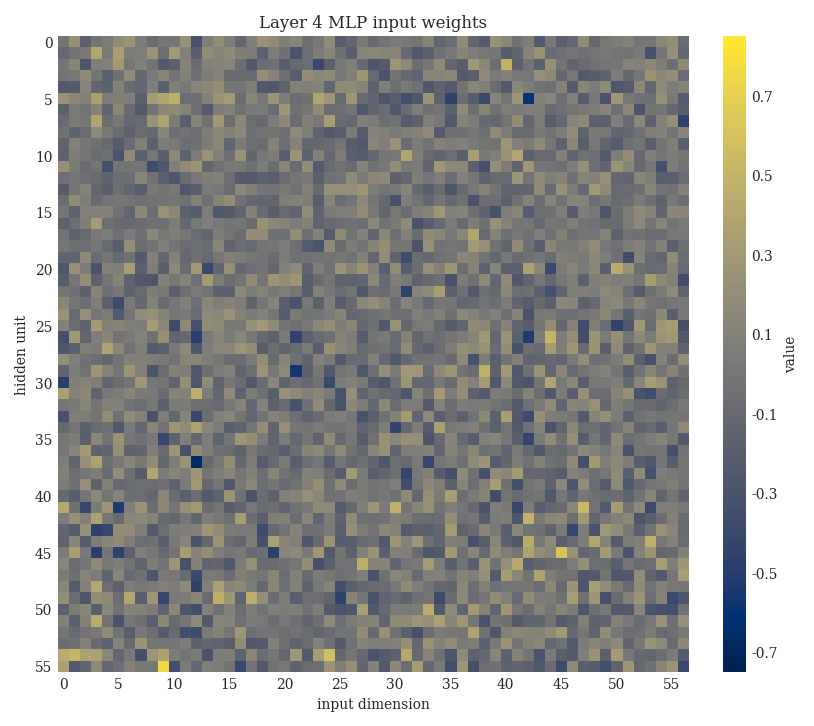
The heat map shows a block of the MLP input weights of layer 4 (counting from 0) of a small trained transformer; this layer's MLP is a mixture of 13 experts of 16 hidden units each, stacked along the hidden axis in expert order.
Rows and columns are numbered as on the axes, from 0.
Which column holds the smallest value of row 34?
30
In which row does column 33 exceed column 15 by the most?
46
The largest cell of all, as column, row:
9, 55
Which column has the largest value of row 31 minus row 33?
12
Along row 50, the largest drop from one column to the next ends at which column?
34
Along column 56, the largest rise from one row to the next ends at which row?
8
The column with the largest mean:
14
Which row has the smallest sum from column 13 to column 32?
37
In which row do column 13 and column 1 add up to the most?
45
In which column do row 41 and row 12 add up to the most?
47
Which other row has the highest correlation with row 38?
5
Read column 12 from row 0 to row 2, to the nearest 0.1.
-0.3 -0.2 -0.1
